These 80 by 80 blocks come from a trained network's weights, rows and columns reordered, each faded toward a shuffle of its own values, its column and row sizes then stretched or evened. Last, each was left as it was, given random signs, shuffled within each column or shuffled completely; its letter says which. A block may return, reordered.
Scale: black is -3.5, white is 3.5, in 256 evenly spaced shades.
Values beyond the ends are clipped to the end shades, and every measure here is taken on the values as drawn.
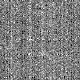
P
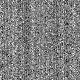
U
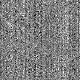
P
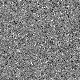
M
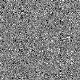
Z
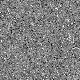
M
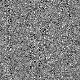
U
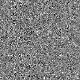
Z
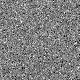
M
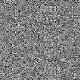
P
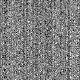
P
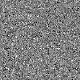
Z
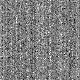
U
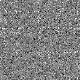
Z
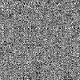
P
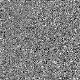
Z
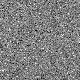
M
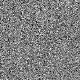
U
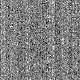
U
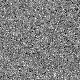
M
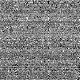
P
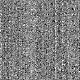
P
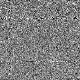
Z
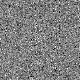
U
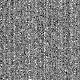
U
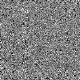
Z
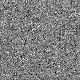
M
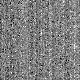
U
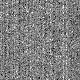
U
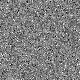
M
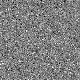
M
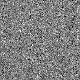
U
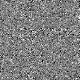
Z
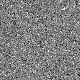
M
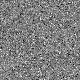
M
